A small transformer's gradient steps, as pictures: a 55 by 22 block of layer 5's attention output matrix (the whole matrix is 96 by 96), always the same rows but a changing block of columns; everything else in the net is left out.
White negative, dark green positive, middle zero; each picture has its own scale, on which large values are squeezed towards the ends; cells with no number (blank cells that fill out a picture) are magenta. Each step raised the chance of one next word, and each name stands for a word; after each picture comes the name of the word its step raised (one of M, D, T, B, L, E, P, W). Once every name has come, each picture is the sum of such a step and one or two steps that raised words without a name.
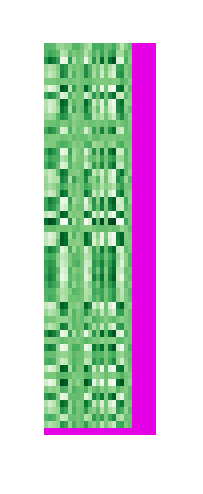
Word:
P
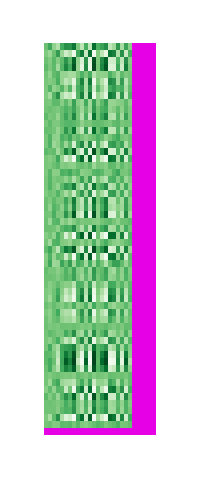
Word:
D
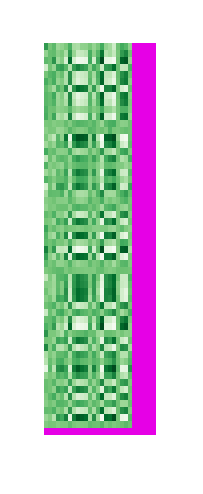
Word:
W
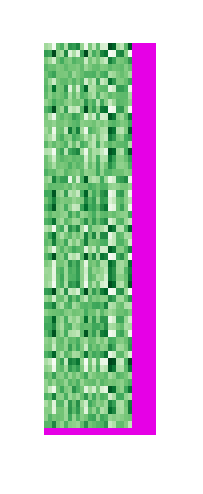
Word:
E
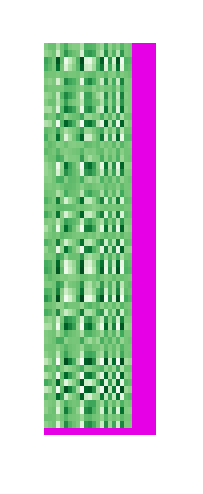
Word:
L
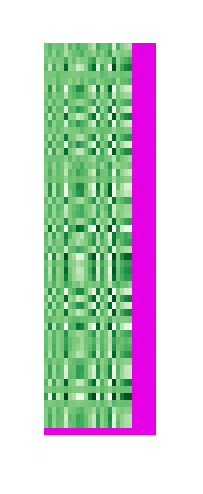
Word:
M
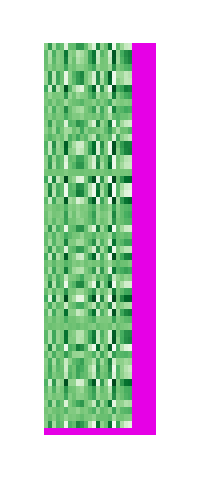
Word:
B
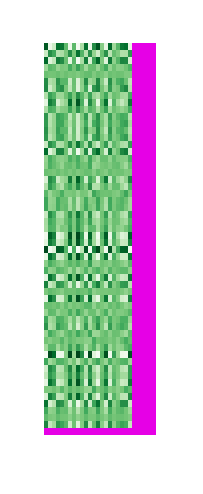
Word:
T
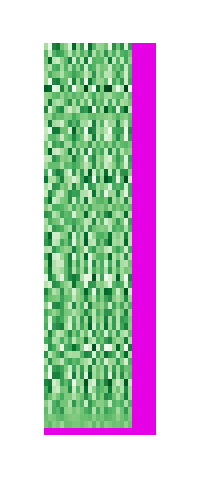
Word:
B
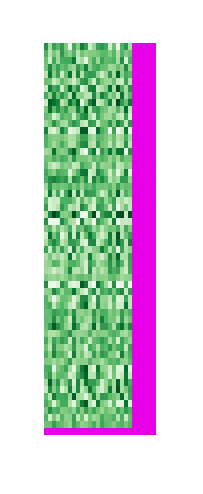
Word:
P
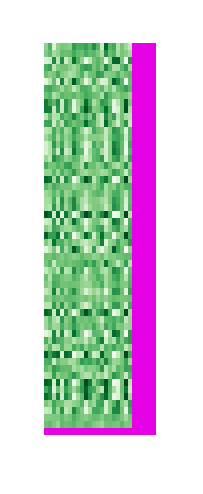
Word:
T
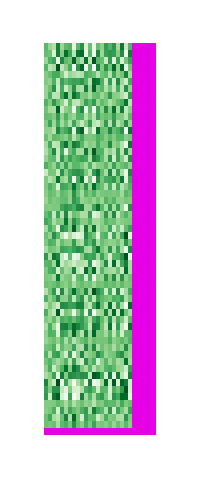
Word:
M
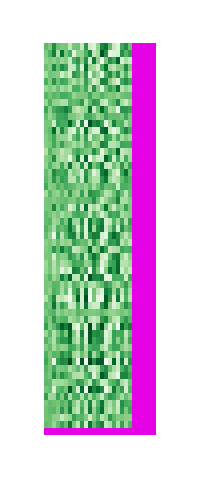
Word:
L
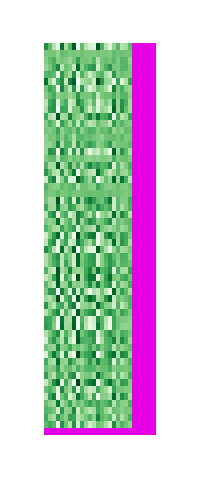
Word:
T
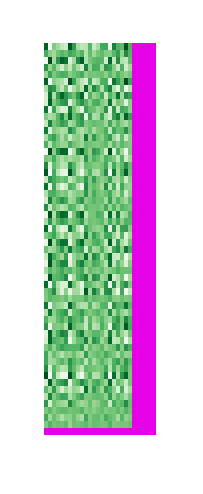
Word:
W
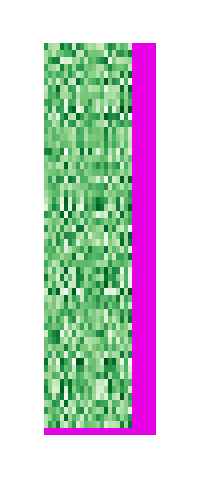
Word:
E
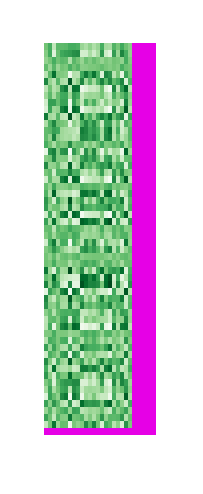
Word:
B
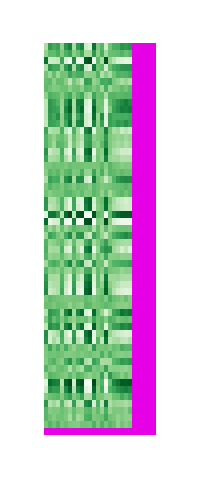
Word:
P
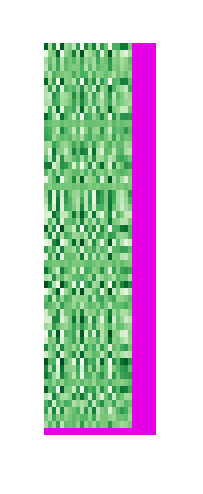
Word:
E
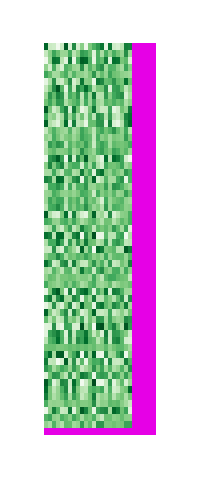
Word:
T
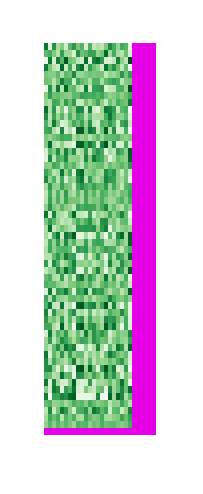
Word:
M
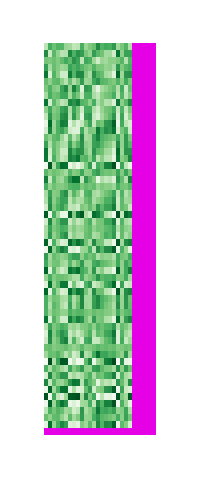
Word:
L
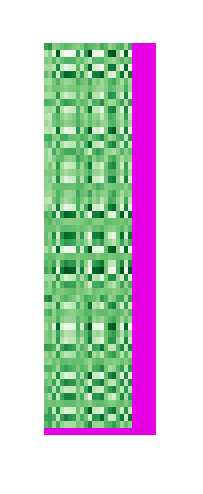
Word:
L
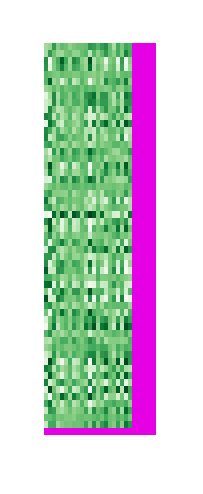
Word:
L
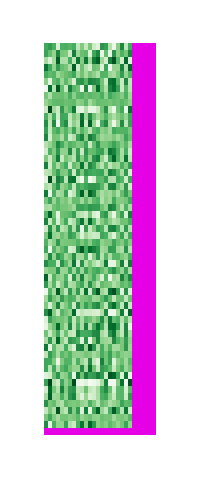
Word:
B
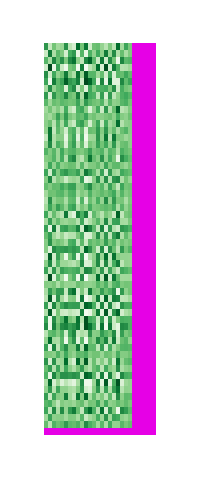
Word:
W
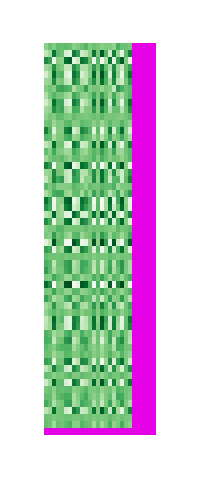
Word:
P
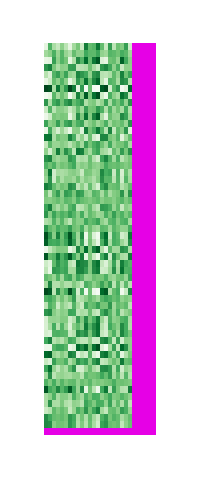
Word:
W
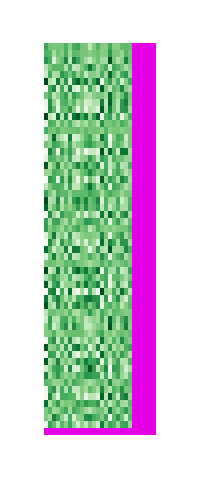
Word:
W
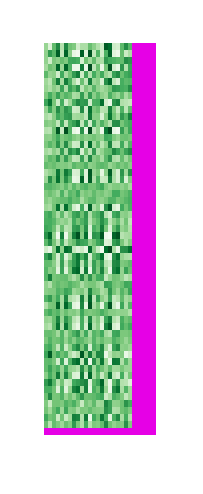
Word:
T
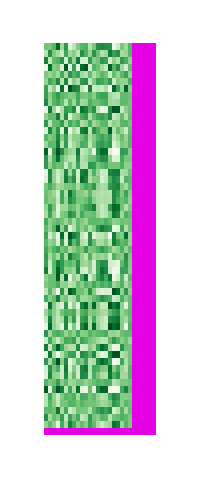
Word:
E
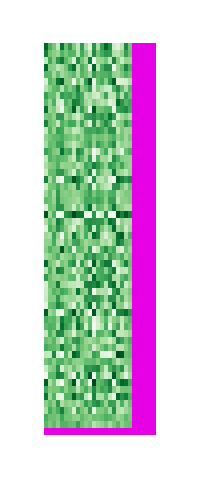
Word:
T
